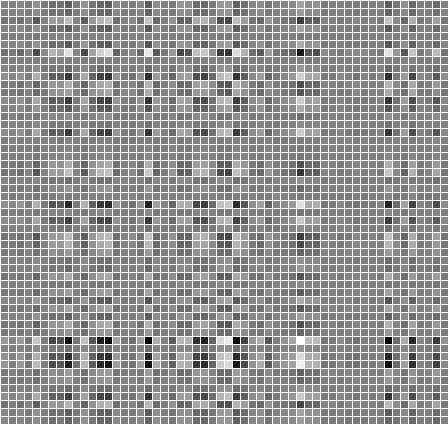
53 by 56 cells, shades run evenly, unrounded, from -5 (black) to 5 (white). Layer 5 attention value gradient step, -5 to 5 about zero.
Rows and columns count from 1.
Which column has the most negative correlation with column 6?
21
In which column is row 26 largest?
38
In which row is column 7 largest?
7
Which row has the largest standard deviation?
43
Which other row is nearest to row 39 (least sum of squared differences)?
35
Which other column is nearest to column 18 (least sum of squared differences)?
3
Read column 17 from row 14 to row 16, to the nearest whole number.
0 0 0
